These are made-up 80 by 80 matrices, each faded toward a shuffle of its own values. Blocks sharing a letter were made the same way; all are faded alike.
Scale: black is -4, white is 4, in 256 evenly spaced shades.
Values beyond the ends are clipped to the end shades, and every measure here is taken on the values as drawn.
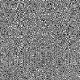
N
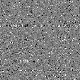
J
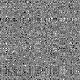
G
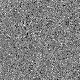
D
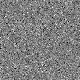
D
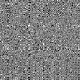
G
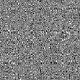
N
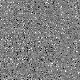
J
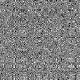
N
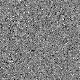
D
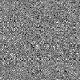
N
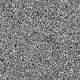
D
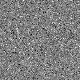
D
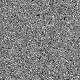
D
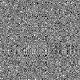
N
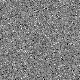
D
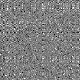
G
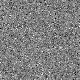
D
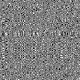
G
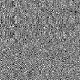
N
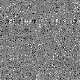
J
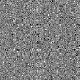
N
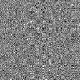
N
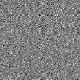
N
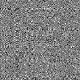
N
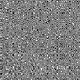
G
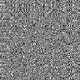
G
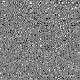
J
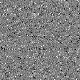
J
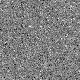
D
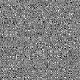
N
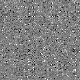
J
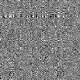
N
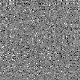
J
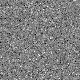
D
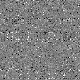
J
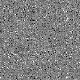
J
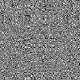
N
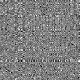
G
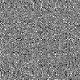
N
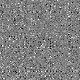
J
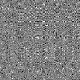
G
